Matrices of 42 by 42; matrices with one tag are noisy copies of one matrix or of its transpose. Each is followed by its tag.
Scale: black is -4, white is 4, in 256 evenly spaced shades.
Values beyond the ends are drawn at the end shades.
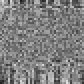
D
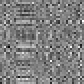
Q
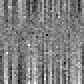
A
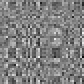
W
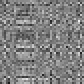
Q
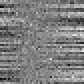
A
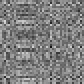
Q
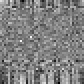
D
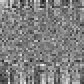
D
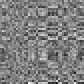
W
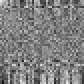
D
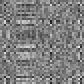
Q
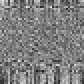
D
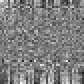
D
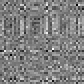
Q
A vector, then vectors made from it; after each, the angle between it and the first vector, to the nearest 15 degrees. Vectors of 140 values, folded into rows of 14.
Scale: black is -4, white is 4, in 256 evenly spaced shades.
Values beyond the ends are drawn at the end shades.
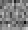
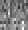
90 degrees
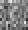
135 degrees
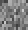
90 degrees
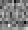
15 degrees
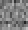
15 degrees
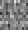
135 degrees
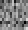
30 degrees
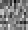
45 degrees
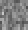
60 degrees
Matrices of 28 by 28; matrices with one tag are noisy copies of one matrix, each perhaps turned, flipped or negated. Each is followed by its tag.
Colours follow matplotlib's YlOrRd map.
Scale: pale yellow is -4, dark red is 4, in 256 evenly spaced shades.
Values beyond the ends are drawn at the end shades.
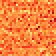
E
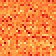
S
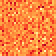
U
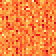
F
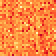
S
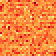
F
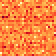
F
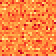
F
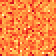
E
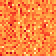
S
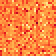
S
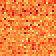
S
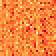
S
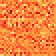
U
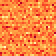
F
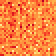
S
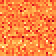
S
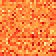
U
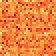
E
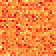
E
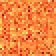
E
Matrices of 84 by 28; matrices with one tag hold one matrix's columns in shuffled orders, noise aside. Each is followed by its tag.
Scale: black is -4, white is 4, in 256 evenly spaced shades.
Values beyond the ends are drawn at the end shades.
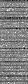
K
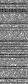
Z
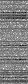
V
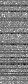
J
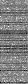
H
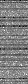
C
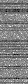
Z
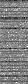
K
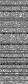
J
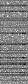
J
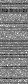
Z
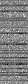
J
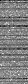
C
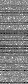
H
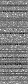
J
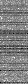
H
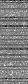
C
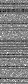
Z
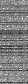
H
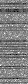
Z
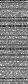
C
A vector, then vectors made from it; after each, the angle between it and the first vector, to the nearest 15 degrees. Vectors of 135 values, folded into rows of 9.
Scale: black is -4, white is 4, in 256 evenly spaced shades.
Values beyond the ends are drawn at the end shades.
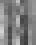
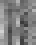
30 degrees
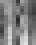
150 degrees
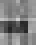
60 degrees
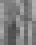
60 degrees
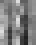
15 degrees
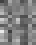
45 degrees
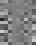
90 degrees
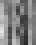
30 degrees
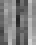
105 degrees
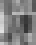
45 degrees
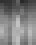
75 degrees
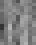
150 degrees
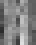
150 degrees
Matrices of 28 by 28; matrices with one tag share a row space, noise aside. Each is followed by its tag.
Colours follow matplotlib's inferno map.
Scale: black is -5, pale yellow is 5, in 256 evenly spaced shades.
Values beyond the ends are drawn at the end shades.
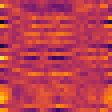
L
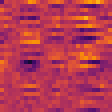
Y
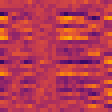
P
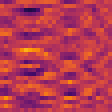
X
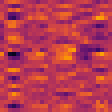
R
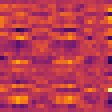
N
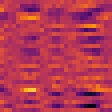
Y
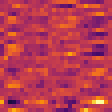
R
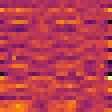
N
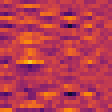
X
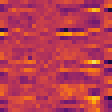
P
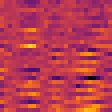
Y
